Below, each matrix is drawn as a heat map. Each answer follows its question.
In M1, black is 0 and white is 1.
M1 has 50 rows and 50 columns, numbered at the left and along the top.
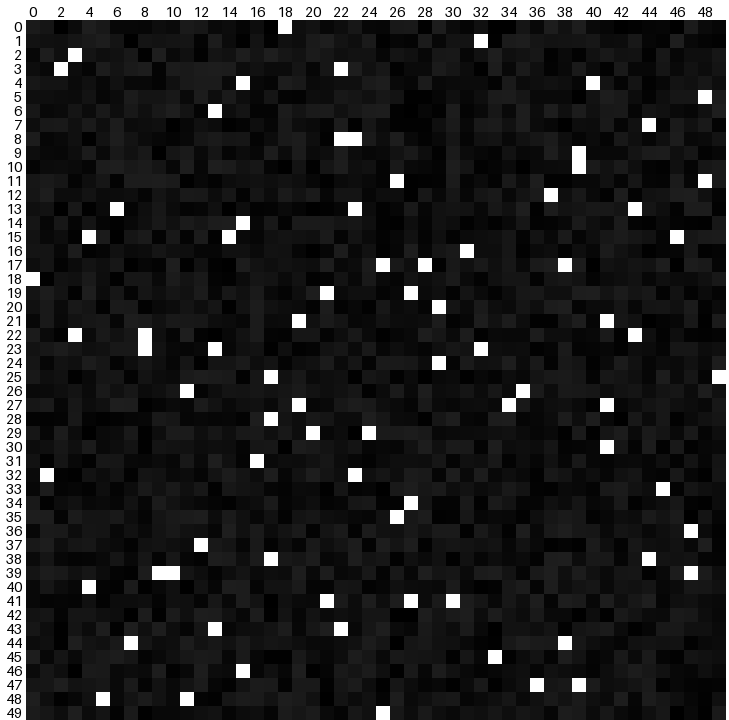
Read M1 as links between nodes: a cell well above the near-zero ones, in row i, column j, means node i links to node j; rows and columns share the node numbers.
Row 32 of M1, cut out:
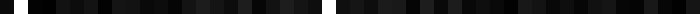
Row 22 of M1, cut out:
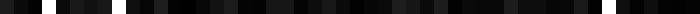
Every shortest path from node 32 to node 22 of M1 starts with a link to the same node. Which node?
node 23
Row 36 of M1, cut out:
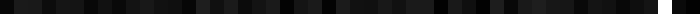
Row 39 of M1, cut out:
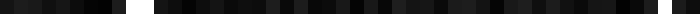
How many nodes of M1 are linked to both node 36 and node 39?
1
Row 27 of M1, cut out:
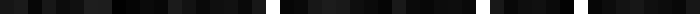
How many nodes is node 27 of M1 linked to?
3
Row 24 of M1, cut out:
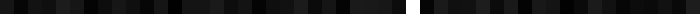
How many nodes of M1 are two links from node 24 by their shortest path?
1
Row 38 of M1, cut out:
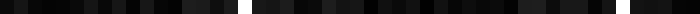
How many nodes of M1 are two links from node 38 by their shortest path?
3
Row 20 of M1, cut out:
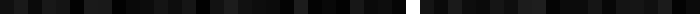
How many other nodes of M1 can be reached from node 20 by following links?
2
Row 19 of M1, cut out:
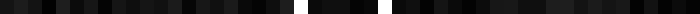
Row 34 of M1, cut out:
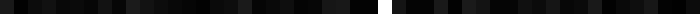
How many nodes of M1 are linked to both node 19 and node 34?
1
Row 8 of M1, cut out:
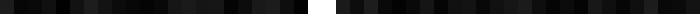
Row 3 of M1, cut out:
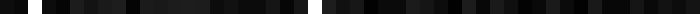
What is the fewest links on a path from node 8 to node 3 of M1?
2
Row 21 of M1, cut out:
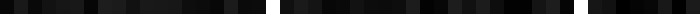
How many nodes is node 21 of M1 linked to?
2
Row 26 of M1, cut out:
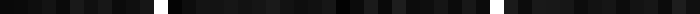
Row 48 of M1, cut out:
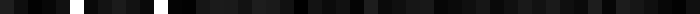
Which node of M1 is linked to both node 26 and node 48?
node 11
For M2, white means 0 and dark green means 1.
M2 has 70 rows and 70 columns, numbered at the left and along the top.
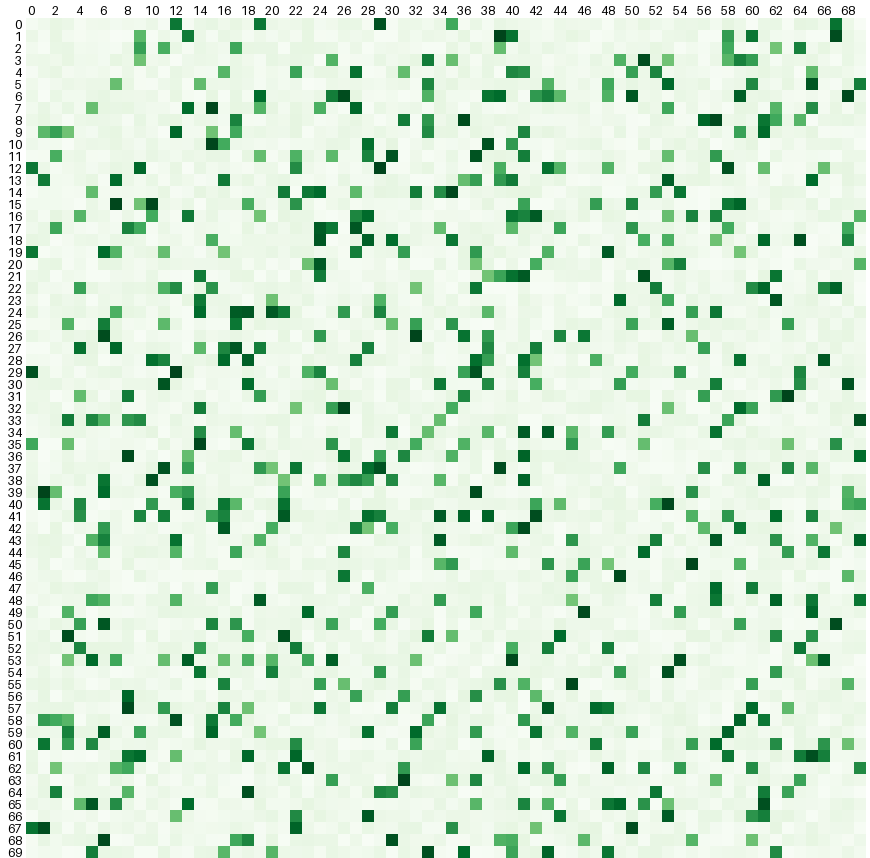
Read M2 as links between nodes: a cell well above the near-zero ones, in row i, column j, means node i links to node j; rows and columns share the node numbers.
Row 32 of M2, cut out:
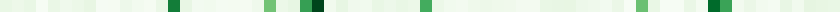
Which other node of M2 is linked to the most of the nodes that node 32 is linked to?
node 3
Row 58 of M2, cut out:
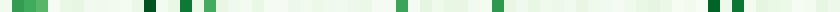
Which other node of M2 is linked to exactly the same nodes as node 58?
node 9
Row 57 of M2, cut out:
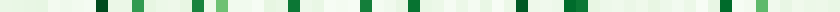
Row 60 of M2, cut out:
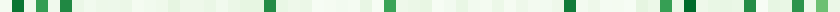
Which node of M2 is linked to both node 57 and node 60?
node 47
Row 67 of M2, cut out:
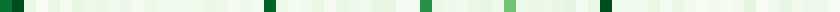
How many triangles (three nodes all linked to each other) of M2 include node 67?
1
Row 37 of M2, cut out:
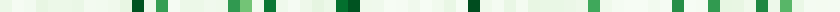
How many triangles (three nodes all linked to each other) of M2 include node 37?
8
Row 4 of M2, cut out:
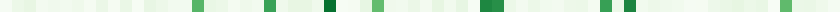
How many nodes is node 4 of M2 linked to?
9
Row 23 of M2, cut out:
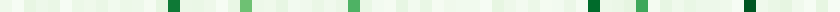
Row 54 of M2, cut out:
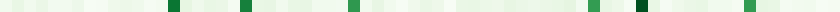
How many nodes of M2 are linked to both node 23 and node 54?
6
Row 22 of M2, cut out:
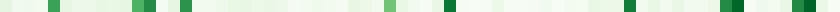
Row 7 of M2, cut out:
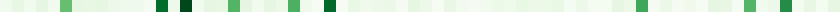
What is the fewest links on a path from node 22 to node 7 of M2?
2
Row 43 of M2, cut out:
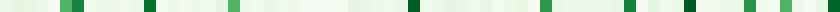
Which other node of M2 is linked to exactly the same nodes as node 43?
node 48
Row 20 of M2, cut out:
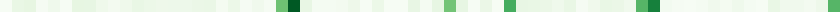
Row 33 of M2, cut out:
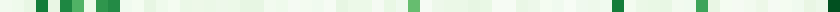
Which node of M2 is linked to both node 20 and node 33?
node 69
